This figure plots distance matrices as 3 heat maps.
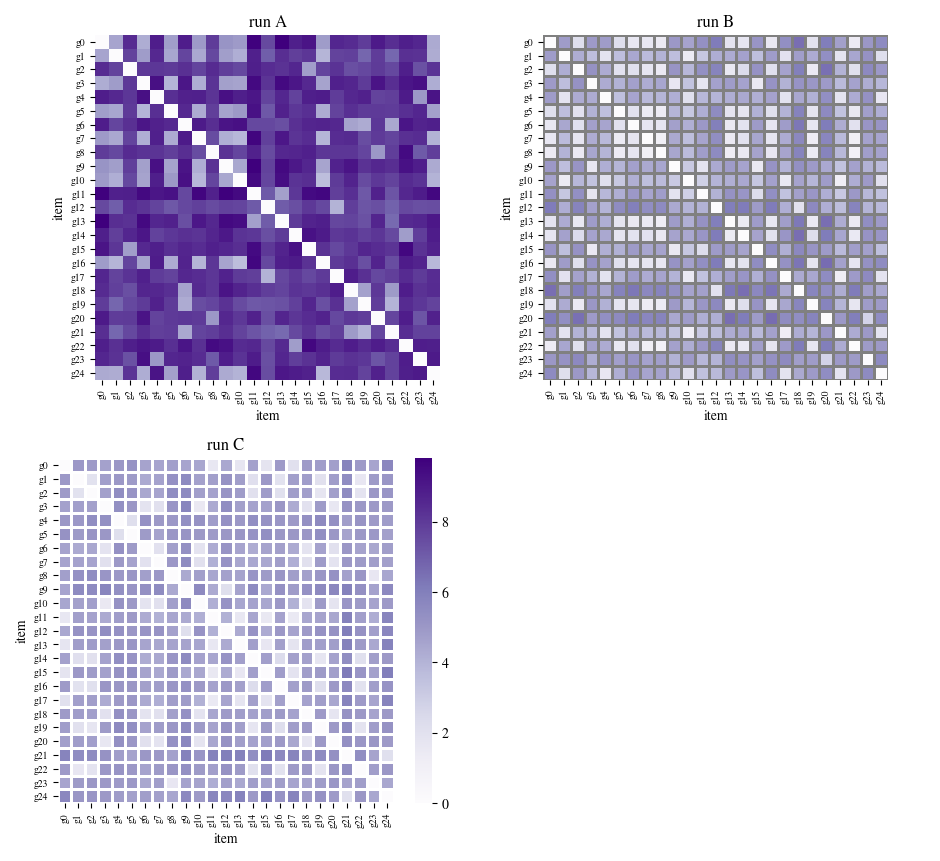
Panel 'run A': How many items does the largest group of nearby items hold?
9
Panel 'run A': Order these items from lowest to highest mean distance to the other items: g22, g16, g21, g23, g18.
g16, g21, g18, g23, g22
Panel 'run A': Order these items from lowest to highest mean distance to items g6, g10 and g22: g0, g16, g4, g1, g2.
g1, g16, g0, g2, g4
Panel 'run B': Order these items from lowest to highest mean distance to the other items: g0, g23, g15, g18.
g0, g15, g23, g18
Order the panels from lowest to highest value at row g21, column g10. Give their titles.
run B, run C, run A
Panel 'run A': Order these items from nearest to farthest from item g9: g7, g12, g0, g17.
g7, g0, g12, g17
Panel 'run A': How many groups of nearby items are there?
8
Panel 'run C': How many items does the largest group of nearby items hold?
6
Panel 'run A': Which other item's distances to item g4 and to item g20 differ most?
g8
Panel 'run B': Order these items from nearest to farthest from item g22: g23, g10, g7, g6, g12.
g7, g6, g10, g23, g12
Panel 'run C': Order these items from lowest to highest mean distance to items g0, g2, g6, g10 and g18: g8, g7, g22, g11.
g7, g11, g22, g8
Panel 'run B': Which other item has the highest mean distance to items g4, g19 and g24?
g20
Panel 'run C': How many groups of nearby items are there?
7
